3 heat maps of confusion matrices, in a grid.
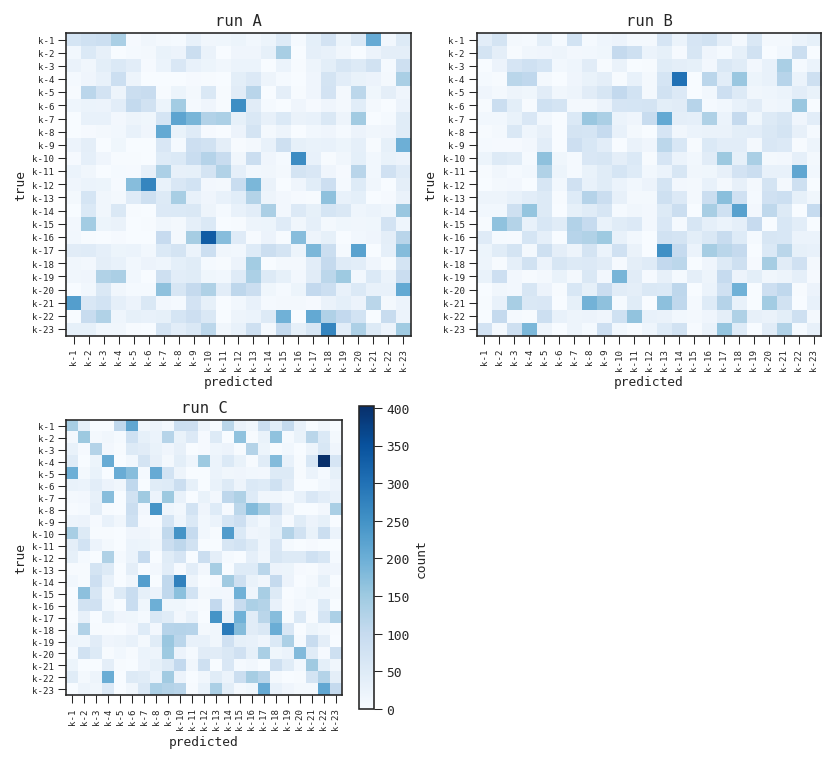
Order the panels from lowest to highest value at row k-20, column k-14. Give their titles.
run A, run C, run B
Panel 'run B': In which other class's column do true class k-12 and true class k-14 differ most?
k-18
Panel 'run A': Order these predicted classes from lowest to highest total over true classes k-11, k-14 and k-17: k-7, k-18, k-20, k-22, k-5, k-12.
k-5, k-12, k-22, k-18, k-7, k-20
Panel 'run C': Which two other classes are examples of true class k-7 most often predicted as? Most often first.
k-4, k-9
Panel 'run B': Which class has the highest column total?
k-13
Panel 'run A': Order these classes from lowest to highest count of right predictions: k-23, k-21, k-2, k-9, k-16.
k-2, k-9, k-21, k-23, k-16
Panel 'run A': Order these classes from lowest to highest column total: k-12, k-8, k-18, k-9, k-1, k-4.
k-1, k-4, k-12, k-8, k-9, k-18
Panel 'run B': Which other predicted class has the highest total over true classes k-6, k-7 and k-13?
k-8
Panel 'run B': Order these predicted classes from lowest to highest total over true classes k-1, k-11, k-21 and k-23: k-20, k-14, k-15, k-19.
k-15, k-19, k-20, k-14
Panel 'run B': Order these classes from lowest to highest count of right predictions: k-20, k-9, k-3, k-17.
k-9, k-3, k-20, k-17
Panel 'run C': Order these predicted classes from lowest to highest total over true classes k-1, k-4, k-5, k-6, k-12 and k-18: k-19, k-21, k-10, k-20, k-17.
k-20, k-21, k-17, k-19, k-10
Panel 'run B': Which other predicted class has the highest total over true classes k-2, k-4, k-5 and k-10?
k-14
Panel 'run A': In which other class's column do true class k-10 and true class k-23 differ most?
k-18
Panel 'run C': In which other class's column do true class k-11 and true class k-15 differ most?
k-17
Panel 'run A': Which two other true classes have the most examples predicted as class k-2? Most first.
k-15, k-5
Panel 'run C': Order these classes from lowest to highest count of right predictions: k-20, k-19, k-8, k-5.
k-19, k-20, k-5, k-8
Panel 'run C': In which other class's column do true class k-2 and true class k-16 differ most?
k-8
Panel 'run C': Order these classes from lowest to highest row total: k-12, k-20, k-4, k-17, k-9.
k-9, k-12, k-20, k-17, k-4
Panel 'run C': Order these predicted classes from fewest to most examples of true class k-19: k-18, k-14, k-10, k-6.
k-6, k-18, k-14, k-10
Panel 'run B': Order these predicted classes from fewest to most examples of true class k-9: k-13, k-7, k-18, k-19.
k-19, k-18, k-7, k-13
